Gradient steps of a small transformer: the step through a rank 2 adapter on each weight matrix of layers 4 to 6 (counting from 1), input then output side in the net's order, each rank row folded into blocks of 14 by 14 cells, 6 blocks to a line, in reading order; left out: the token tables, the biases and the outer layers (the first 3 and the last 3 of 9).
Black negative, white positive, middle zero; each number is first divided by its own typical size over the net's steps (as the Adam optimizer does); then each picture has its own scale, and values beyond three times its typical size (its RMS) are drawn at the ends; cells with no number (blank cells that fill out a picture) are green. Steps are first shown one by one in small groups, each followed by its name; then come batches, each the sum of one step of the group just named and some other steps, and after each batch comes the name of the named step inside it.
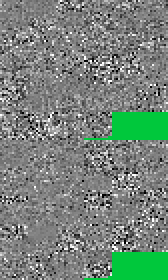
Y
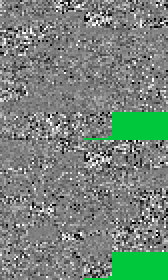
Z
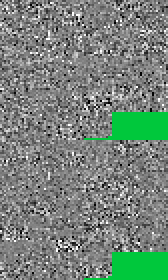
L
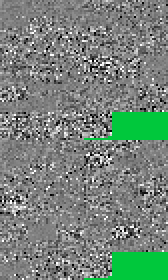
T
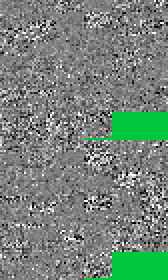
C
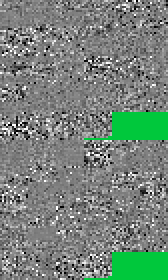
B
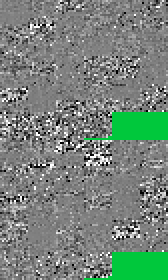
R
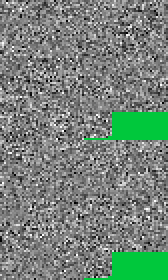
C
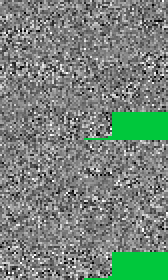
C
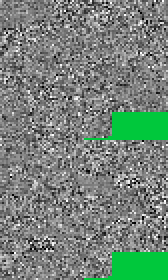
C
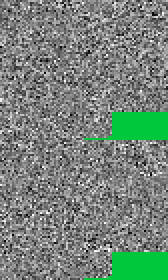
Z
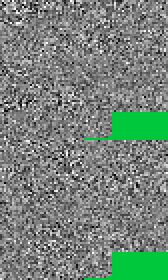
L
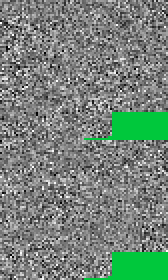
B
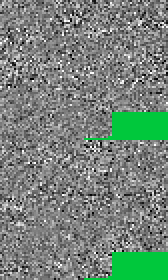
C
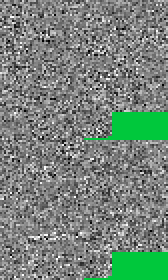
Z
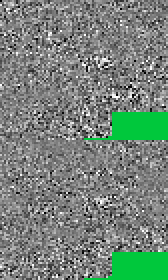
L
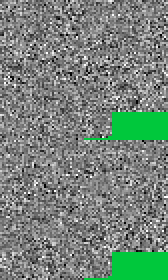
Y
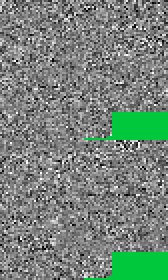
B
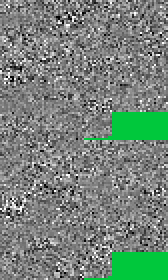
B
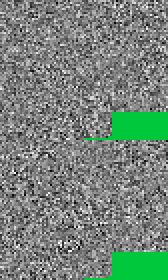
L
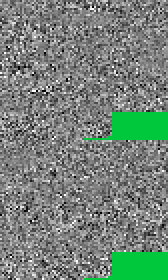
B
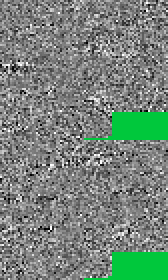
R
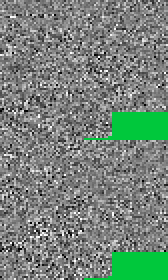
B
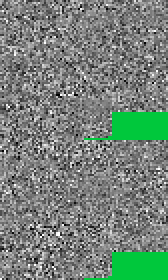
B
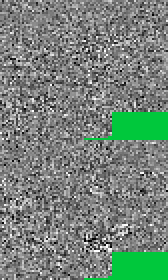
T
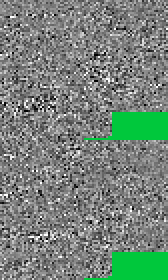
Y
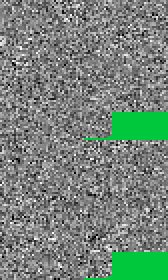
Z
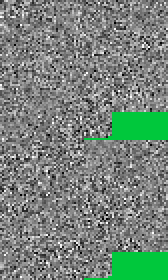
L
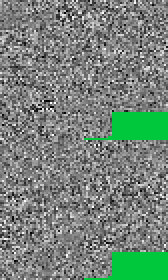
B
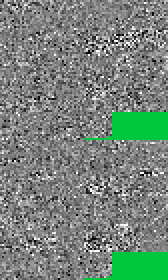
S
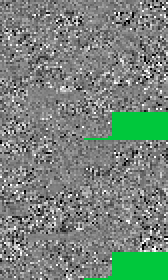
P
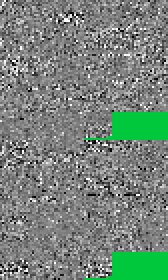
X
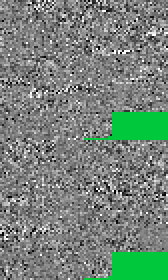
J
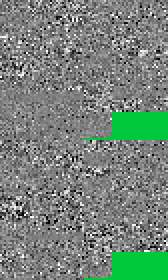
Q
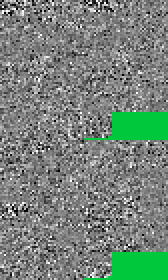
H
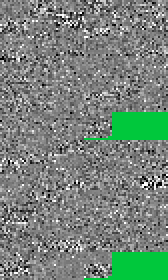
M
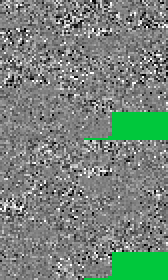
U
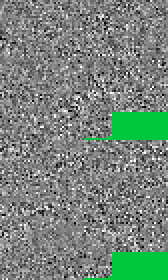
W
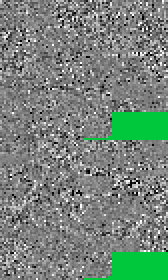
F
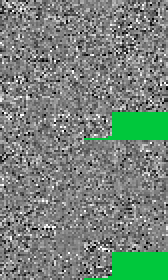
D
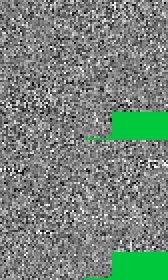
F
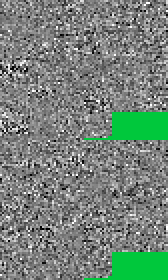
D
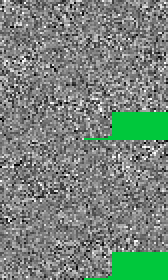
X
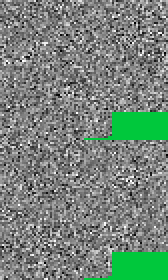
S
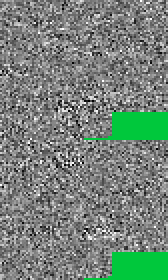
W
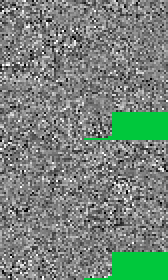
H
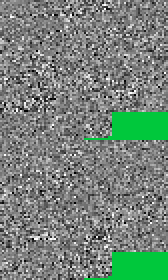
X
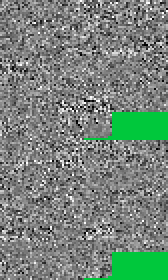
U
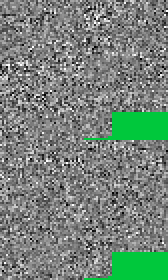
F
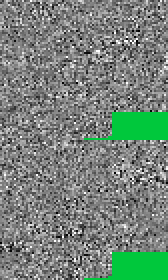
S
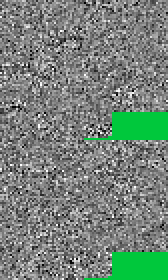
H
